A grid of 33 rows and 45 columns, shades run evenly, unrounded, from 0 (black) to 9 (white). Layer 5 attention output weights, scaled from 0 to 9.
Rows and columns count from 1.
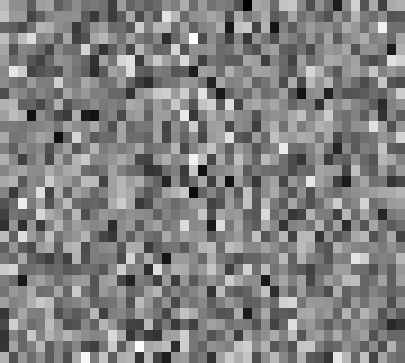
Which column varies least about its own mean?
36
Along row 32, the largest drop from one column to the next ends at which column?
20
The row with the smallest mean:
30
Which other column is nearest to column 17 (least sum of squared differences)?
12
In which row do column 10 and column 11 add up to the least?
11
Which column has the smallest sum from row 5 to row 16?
17
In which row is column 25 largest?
21
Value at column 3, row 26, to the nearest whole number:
1
